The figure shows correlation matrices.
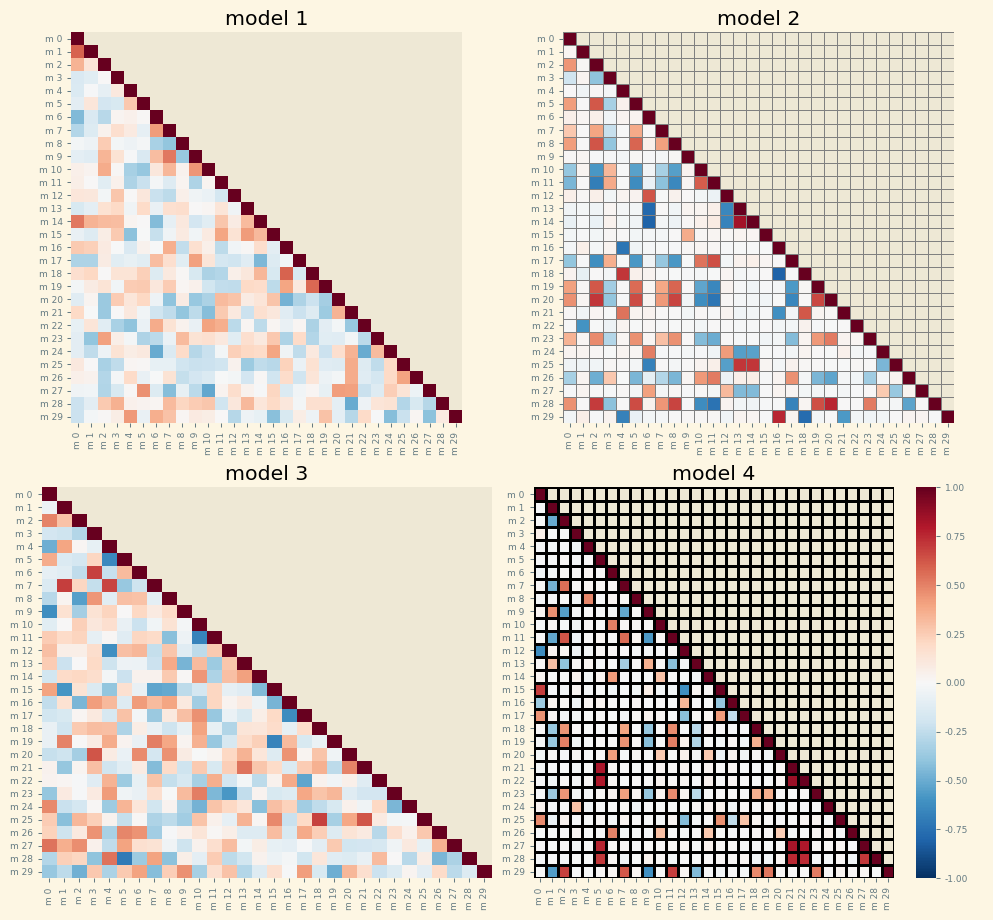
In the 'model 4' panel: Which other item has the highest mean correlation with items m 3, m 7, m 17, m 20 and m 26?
m 6
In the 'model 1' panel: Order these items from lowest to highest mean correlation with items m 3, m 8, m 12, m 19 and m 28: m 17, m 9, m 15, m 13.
m 17, m 9, m 15, m 13
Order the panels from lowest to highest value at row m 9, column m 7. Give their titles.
model 4, model 2, model 3, model 1
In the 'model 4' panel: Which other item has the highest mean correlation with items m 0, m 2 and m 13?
m 15
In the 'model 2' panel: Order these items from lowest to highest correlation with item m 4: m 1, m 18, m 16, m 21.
m 16, m 1, m 21, m 18
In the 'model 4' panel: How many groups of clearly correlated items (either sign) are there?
6
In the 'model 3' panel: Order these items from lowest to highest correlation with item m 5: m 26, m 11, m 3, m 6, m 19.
m 11, m 19, m 3, m 6, m 26
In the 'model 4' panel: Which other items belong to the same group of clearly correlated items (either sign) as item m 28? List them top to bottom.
m 5, m 21, m 22, m 27
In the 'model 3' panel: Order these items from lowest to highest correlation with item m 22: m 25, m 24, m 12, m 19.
m 12, m 19, m 25, m 24
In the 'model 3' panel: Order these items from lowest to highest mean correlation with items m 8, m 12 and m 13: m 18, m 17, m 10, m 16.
m 18, m 17, m 10, m 16
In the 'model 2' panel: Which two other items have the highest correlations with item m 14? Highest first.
m 13, m 25
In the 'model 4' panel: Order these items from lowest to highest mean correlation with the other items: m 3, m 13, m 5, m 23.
m 13, m 3, m 23, m 5
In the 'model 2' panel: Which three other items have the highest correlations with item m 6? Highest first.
m 12, m 24, m 27
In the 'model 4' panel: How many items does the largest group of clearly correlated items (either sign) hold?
10
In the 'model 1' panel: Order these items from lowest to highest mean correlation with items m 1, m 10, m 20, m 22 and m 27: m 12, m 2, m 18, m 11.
m 18, m 2, m 12, m 11
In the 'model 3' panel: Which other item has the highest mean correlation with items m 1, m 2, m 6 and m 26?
m 27
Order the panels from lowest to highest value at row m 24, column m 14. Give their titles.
model 2, model 3, model 4, model 1
